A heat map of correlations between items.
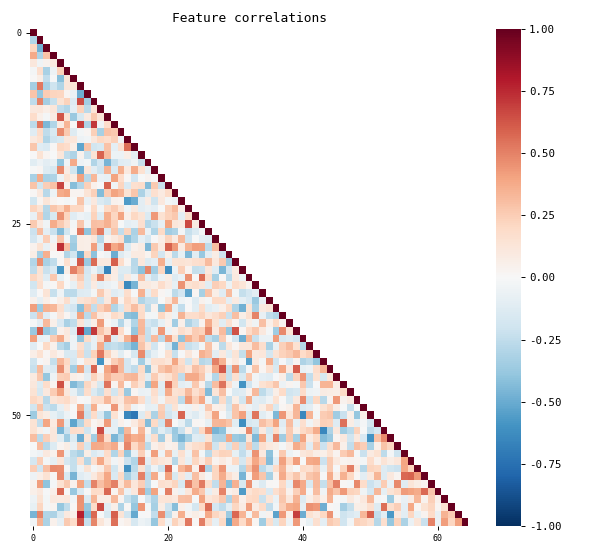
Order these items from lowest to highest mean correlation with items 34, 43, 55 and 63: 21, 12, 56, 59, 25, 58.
25, 59, 21, 12, 56, 58
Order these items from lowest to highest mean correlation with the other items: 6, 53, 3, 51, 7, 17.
17, 6, 53, 3, 51, 7
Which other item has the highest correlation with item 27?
43
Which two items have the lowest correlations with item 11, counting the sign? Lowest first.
31, 17
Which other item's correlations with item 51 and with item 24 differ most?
2
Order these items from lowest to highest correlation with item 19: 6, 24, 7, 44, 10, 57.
57, 10, 6, 24, 44, 7
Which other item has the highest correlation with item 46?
4
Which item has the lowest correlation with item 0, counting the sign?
63
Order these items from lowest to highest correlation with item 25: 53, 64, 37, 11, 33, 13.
53, 13, 33, 37, 11, 64
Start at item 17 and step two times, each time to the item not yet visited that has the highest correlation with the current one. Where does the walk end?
6
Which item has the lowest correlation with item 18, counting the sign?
7
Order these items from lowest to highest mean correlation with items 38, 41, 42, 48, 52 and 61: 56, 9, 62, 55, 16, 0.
55, 0, 9, 56, 16, 62
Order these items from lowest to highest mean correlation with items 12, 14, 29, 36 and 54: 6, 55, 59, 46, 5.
55, 6, 5, 46, 59
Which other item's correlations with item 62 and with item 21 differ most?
10
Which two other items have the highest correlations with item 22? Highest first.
50, 33
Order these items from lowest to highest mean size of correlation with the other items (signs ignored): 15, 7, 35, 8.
35, 8, 15, 7
